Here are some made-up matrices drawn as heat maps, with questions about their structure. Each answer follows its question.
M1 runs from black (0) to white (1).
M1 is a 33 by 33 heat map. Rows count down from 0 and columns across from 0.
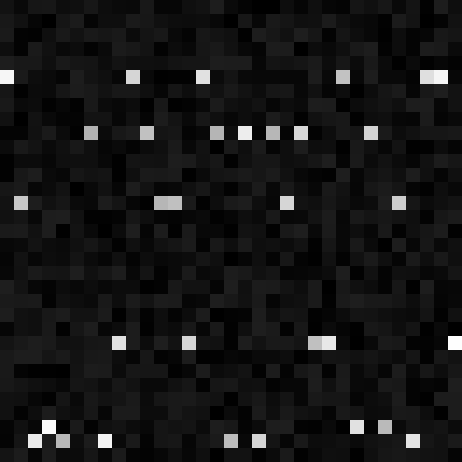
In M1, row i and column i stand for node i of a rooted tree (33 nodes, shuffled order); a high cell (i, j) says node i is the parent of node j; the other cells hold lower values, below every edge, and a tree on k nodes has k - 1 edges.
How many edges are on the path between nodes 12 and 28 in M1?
2
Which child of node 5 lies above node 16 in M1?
31
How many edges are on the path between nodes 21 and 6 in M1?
2
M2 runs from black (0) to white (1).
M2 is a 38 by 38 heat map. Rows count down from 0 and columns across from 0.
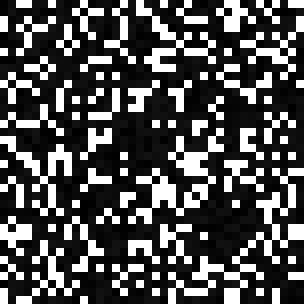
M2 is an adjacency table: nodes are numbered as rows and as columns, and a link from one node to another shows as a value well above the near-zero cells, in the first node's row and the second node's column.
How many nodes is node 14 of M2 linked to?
9
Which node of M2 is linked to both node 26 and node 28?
node 22
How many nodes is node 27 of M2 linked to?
7
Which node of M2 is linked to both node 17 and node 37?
node 0
